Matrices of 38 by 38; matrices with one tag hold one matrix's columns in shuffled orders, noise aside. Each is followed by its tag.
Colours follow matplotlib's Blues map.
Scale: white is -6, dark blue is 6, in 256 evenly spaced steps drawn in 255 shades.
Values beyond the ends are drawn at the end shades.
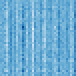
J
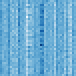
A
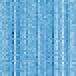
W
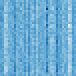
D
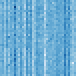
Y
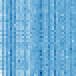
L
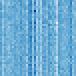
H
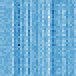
A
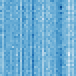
Y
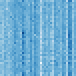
W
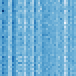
H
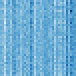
H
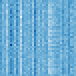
A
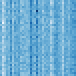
H
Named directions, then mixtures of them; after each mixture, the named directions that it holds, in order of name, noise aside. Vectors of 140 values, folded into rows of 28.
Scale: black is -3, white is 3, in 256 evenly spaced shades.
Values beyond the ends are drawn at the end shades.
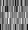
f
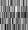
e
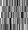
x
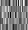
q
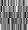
e, f, x.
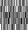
f.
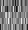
f.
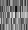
e.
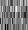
e.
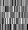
e, f.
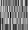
e, f, q.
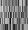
e, q, x.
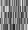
f, q, x.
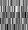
e.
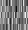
e, q, x.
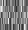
f, q, x.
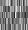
e, q.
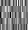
q, x.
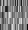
f, q.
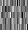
f, q, x.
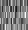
e.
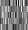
q.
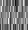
f, q, x.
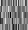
e, q, x.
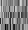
e, q, x.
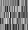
e, f, q.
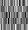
f, q.
